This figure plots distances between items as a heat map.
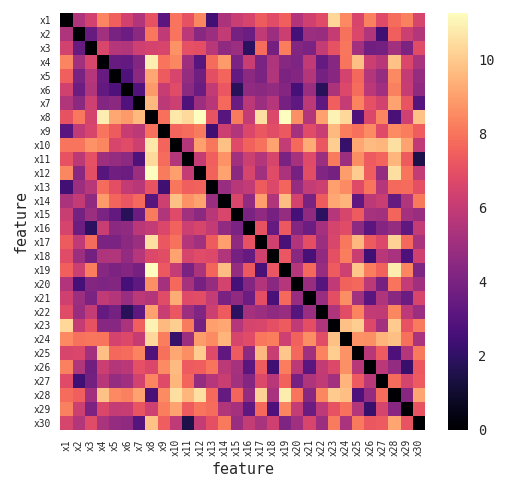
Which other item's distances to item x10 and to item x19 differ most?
x17
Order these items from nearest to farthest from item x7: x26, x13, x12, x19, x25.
x19, x12, x13, x26, x25
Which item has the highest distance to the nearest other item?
x23
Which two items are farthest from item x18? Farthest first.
x10, x24
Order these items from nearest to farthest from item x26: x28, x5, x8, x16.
x16, x28, x5, x8
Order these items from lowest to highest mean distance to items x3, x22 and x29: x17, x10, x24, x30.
x30, x17, x24, x10
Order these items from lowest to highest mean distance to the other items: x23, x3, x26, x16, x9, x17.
x16, x3, x26, x17, x9, x23
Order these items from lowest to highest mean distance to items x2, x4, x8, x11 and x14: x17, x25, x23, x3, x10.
x3, x25, x17, x23, x10
